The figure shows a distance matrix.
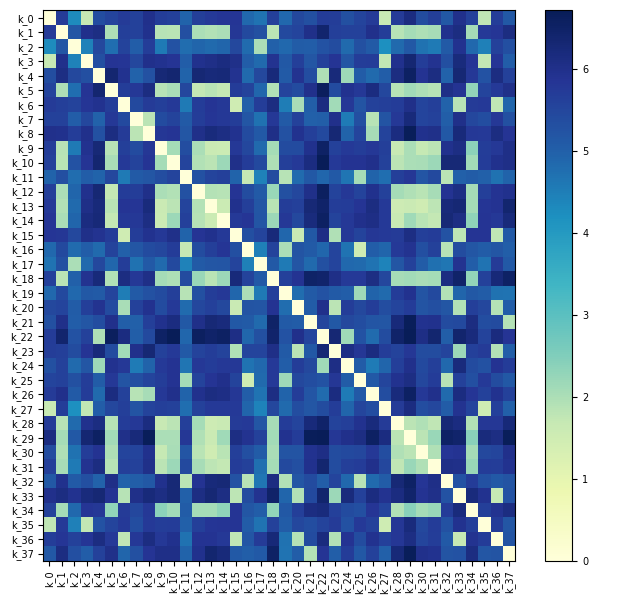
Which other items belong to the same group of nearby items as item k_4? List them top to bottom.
k_22, k_24
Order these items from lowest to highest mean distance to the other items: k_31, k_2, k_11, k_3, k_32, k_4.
k_31, k_11, k_2, k_32, k_3, k_4
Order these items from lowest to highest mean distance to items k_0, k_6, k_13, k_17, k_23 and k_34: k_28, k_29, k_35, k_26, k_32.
k_28, k_29, k_35, k_32, k_26
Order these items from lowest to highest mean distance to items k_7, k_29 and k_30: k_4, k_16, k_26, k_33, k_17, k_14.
k_14, k_26, k_17, k_16, k_4, k_33
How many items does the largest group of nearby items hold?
13
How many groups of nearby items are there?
8
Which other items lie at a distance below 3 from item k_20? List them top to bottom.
k_6, k_15, k_23, k_33, k_36
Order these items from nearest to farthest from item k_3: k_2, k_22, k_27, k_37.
k_27, k_2, k_37, k_22
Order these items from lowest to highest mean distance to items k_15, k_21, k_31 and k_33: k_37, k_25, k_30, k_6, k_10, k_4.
k_6, k_37, k_30, k_10, k_25, k_4
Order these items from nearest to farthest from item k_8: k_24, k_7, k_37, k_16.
k_7, k_24, k_16, k_37
